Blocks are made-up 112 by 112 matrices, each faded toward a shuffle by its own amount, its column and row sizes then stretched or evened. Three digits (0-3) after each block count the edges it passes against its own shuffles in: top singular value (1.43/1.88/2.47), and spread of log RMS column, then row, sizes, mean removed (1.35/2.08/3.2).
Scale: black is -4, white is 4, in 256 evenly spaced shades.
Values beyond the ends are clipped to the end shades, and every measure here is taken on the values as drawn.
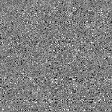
2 1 2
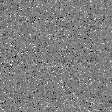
1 1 1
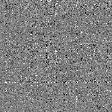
1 2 2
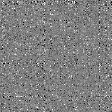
1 2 2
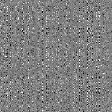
3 3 1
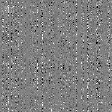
1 3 1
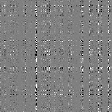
3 3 2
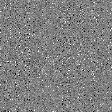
1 2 1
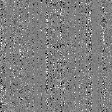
0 3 1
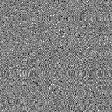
3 1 0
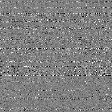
2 1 3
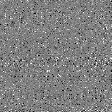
2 1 2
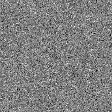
0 1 0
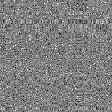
3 0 0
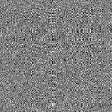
3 2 2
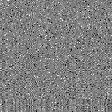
3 0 0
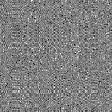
3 1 0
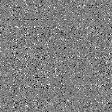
0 2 2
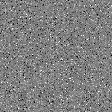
2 0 0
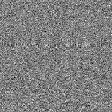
2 0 1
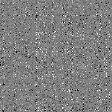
1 2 2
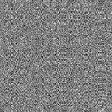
3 2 1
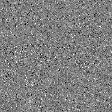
1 1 1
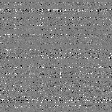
1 1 3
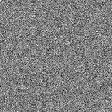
2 0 0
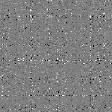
2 2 2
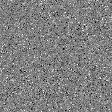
0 0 1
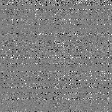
0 2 3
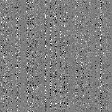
0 3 1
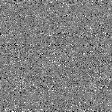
0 1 2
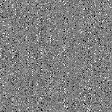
2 2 0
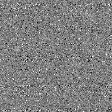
0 1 2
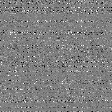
0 1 3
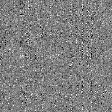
2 2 1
